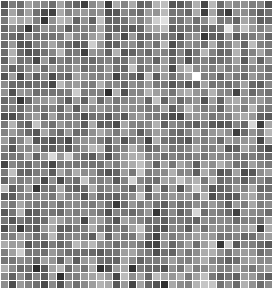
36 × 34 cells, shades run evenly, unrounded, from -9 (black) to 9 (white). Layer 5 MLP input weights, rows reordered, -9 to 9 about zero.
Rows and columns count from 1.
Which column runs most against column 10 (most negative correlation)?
32
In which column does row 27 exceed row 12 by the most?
25
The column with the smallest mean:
14
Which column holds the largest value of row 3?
21
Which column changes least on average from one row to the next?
22
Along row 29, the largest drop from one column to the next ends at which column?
33
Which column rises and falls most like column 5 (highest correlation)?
17
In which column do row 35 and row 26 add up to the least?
15
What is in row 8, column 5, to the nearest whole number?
-4
